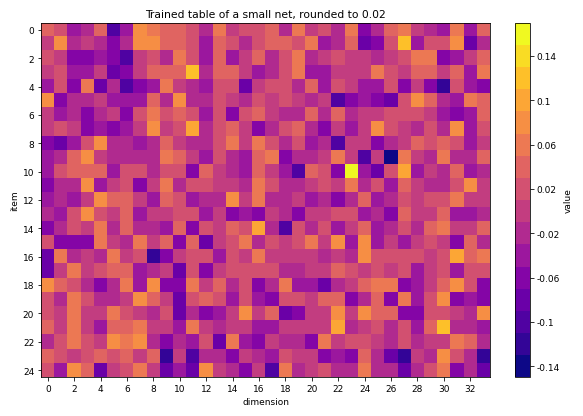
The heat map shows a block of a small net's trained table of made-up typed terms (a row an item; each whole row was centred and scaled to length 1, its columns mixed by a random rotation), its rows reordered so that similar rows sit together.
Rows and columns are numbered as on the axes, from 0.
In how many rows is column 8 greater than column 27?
10
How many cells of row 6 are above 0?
14
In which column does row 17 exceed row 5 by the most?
22
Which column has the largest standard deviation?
27
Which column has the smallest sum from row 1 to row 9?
6
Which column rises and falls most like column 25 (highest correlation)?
11
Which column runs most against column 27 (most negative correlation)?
24
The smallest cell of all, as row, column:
9, 26
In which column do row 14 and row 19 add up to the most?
30
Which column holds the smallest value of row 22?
13
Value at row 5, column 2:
-0.02
